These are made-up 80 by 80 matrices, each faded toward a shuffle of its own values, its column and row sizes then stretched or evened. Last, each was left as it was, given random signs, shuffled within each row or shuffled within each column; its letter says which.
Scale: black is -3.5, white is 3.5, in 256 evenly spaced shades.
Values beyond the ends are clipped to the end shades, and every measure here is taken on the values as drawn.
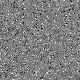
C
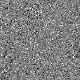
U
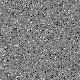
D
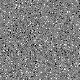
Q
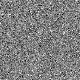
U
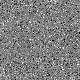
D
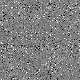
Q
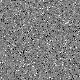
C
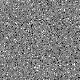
Q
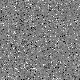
U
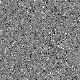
C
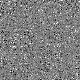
Q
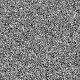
U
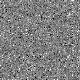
Q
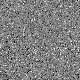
D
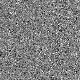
C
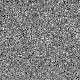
D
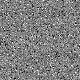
D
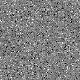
Q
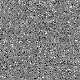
Q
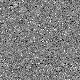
D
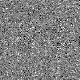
Q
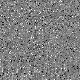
Q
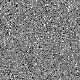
U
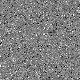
D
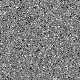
D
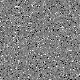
Q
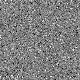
D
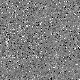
U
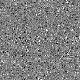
Q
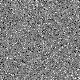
D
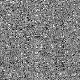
Q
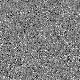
D
